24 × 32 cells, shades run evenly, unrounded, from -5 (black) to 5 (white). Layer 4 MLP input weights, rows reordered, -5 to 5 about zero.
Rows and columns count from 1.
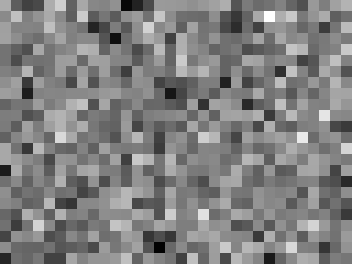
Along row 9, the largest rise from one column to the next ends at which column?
4
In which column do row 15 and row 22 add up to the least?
5
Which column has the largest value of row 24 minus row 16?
12
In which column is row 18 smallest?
8
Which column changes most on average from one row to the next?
24
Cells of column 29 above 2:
1
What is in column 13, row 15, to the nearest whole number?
3
